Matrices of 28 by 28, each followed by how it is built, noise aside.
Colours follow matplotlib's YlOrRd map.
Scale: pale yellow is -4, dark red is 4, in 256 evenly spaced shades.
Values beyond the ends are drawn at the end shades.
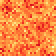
smooth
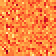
uneven columns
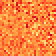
upper triangular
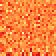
low rank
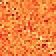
banded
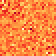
banded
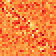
banded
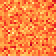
repeating rows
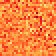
upper triangular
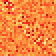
banded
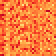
repeating rows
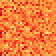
repeating rows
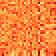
low rank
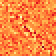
banded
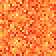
repeating rows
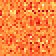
low rank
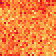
smooth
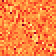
banded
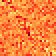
banded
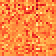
low rank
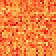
blocks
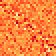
banded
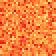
blocks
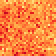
smooth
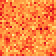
smooth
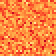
repeating rows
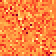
banded
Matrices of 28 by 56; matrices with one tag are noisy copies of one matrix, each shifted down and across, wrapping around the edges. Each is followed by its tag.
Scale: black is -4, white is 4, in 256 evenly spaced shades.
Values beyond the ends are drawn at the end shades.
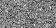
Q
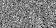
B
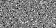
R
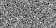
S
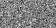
S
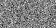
S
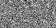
R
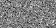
Q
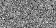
S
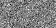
B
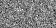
R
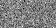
S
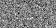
R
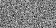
S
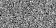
S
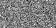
R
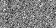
B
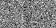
B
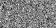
Q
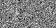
B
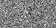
B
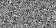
S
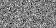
S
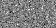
R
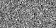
S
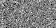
B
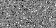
R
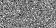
S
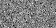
S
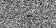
Q
